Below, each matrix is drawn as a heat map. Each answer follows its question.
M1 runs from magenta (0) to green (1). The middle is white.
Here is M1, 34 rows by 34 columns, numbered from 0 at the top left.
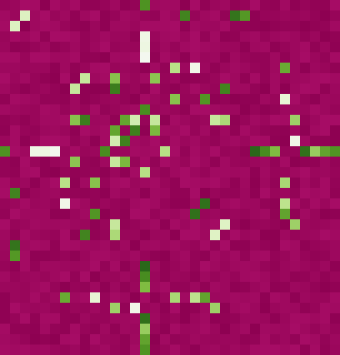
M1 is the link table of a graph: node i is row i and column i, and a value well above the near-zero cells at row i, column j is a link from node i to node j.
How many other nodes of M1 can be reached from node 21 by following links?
8
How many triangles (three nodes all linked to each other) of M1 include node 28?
5
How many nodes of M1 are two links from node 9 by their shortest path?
2
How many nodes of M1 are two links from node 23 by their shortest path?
3
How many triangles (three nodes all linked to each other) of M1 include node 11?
8
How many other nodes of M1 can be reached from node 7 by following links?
8
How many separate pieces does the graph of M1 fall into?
4
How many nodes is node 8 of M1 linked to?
3
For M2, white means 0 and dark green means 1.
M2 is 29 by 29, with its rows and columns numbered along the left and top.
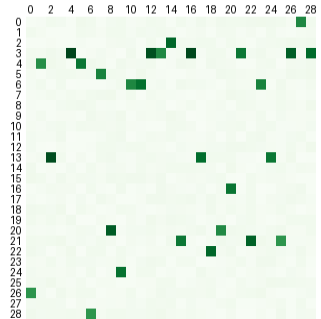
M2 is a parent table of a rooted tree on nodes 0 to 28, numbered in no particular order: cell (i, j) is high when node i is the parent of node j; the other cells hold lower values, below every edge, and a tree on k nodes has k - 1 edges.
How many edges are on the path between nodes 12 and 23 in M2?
4
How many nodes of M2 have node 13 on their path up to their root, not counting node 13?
5
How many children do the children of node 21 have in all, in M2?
1
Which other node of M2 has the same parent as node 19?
8
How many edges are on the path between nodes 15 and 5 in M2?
4
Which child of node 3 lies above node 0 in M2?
26
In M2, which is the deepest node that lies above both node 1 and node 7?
4
